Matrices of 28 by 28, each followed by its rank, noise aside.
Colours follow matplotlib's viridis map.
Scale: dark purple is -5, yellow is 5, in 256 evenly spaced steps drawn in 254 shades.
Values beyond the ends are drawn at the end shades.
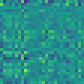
three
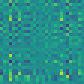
two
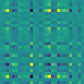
one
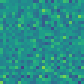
six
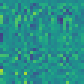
four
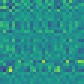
three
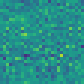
six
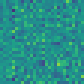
six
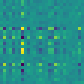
one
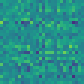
three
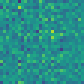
six
